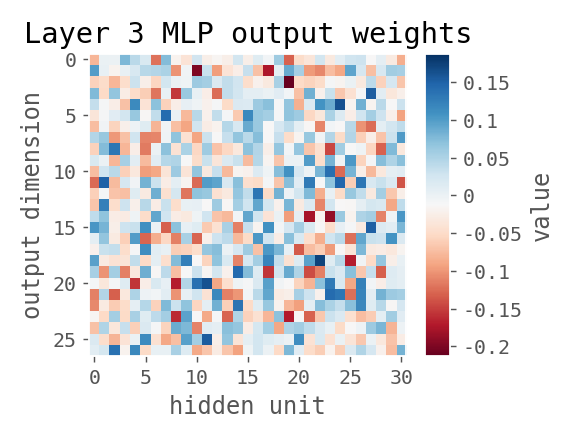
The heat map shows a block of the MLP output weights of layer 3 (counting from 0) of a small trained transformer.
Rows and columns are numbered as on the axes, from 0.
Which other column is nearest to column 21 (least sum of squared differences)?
28
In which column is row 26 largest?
2
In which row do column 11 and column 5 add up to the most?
25
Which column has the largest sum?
16
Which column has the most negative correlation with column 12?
0
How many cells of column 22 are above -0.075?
21
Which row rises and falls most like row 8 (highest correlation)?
14
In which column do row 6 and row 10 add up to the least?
27
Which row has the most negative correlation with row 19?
18
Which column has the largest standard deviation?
19
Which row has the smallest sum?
23
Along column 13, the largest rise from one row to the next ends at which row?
24
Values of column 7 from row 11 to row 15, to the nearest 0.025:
-0.025 -0.05 0.025 0.025 -0.125
